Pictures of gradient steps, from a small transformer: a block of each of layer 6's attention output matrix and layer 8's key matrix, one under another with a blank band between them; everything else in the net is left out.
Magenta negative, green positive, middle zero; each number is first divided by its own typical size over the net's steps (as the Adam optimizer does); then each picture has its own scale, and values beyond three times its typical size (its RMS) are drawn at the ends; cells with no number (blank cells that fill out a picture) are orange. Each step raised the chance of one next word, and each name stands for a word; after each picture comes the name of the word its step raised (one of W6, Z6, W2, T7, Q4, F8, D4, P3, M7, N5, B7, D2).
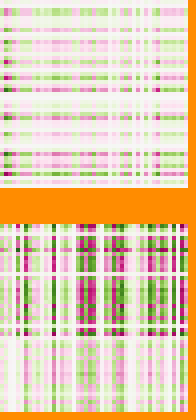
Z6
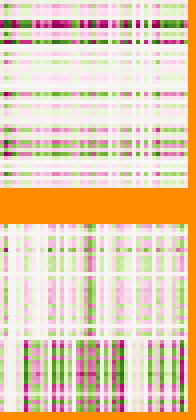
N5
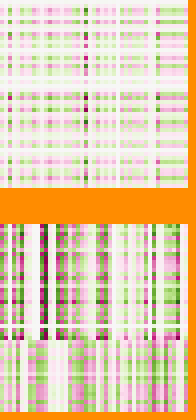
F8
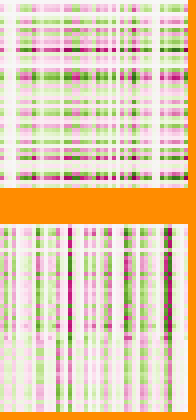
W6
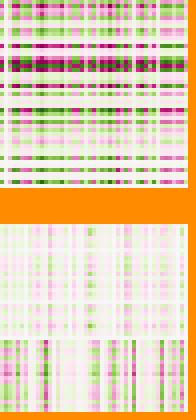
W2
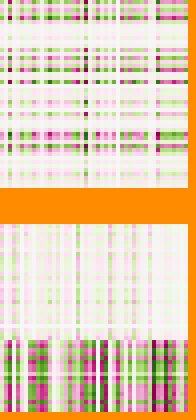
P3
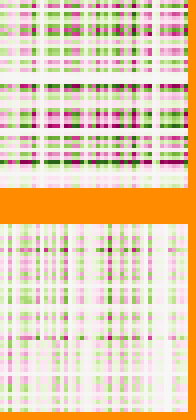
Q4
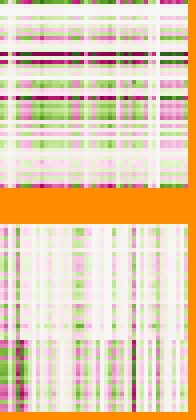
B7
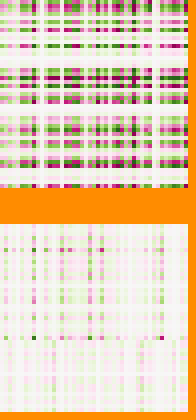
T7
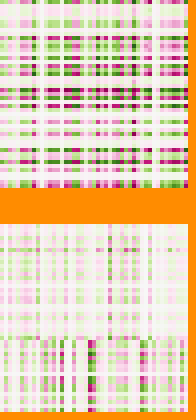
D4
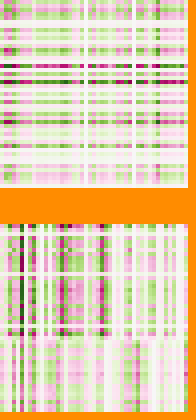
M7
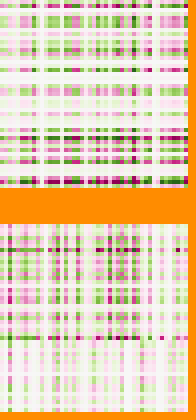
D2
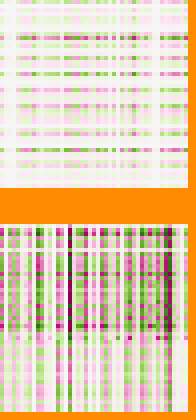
D4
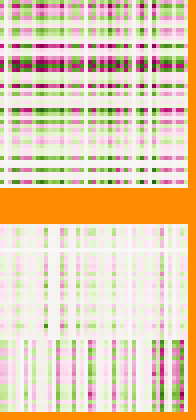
W2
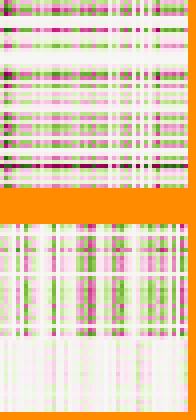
T7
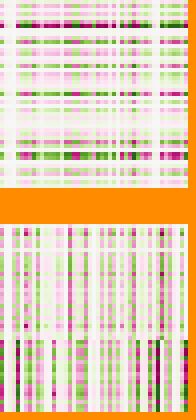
N5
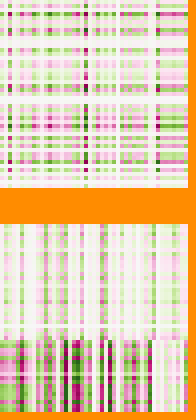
Q4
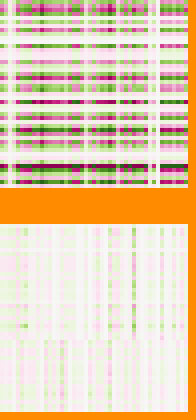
T7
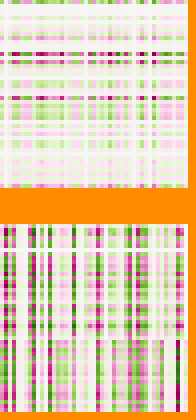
B7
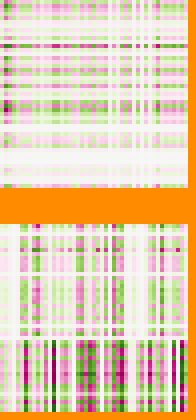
W2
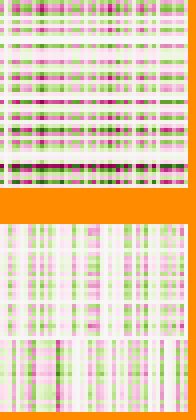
T7
